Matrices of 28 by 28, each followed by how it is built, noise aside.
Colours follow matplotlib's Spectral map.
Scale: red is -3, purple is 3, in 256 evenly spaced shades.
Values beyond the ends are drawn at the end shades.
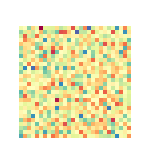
noise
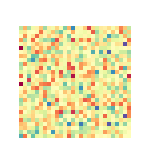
repeating rows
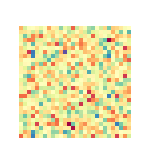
repeating rows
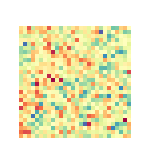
smooth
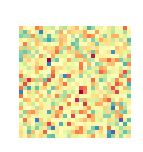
Hankel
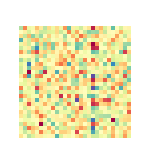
low rank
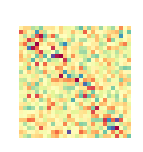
banded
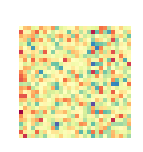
repeating rows
